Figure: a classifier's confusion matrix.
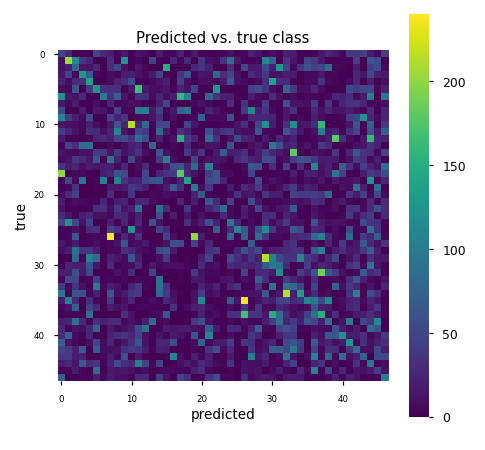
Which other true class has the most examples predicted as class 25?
12
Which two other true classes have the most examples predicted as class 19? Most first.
26, 16
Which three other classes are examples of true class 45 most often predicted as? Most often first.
36, 5, 38
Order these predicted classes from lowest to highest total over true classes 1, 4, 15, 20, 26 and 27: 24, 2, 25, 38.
25, 38, 24, 2
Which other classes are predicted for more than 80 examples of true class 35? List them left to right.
1, 20, 26, 36, 38
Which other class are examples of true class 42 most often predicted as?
33
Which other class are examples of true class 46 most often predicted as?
0
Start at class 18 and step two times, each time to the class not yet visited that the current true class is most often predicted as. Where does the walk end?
11
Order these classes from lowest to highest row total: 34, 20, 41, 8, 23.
23, 20, 8, 41, 34
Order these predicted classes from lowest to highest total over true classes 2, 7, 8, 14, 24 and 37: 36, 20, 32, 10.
10, 20, 32, 36
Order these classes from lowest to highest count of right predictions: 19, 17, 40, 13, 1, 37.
13, 19, 40, 37, 17, 1
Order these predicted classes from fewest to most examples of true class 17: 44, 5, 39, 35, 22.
5, 35, 44, 22, 39
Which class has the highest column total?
44
